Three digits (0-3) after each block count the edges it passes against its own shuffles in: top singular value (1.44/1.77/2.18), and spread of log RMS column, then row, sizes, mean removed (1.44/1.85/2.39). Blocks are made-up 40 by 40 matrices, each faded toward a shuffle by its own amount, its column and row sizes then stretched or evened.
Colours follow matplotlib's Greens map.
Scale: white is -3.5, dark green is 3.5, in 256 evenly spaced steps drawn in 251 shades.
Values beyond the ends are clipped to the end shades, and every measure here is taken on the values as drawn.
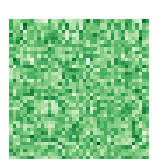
2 1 1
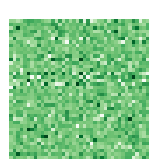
1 0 2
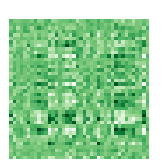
3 3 3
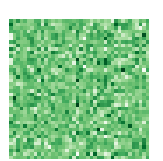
2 1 0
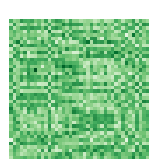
3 0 0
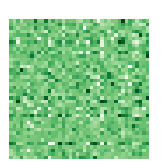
2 0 2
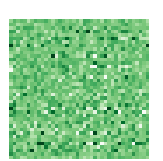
1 0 2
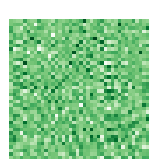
2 0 0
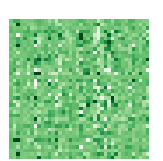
0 3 2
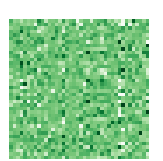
2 2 0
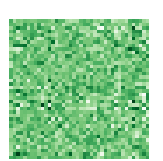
1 1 1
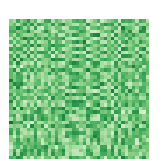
3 2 0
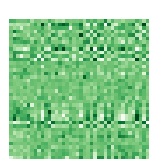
3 1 3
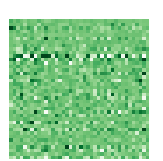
2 1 3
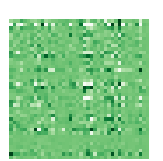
2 3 3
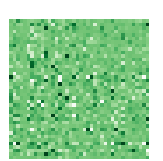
0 2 1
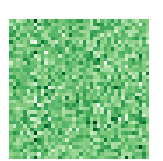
0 1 0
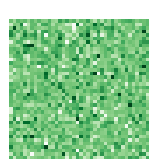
1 1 0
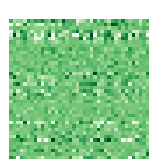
1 0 3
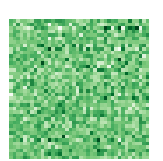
1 0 1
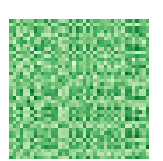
3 1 2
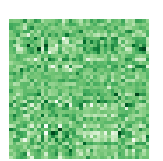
3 0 3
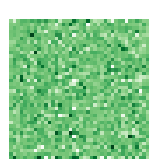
0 1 1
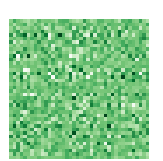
1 1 2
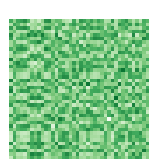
3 1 0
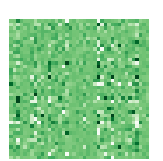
1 3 1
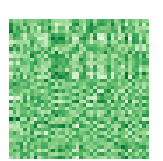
3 1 2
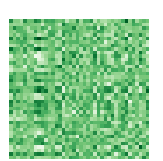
3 3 1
